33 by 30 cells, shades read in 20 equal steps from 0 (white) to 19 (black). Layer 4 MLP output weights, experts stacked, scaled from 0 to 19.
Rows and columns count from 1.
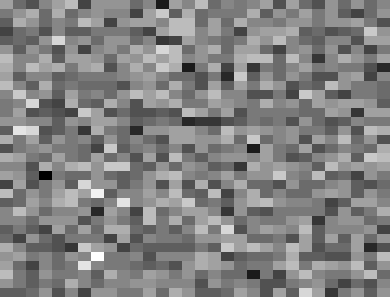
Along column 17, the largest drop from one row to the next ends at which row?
22
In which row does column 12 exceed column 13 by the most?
4
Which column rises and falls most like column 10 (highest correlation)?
6
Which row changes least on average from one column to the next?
14
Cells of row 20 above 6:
26
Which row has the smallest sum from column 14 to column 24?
7
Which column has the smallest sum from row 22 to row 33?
24
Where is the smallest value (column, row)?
8, 29
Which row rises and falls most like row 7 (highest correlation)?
9
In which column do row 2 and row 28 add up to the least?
20
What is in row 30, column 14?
13
